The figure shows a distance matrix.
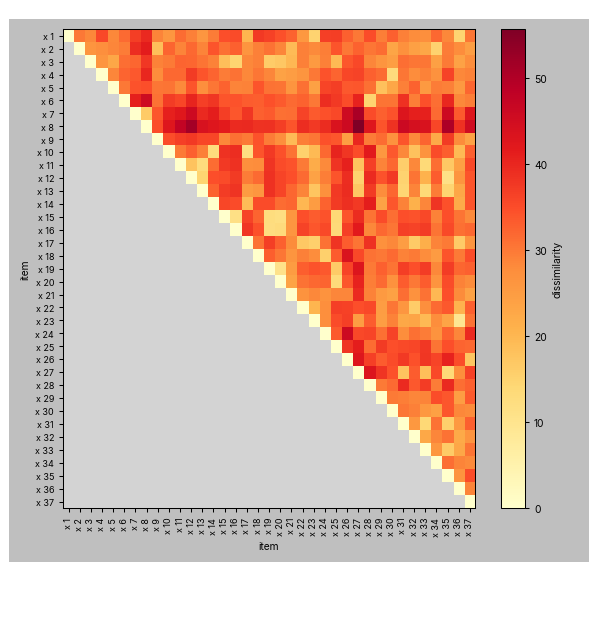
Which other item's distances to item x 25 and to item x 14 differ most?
x 10
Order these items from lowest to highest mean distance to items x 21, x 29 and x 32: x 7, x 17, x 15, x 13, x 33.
x 17, x 33, x 13, x 15, x 7
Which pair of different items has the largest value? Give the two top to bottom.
x 8, x 27
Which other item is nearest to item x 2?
x 34
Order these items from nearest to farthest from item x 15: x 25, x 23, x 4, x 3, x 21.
x 25, x 3, x 21, x 4, x 23
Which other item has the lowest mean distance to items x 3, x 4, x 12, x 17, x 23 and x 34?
x 36
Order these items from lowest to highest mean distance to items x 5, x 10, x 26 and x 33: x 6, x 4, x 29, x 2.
x 29, x 2, x 4, x 6
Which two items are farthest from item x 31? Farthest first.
x 8, x 7
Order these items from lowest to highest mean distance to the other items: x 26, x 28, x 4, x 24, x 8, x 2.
x 2, x 4, x 24, x 28, x 26, x 8
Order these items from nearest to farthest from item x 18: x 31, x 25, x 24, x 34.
x 24, x 34, x 31, x 25
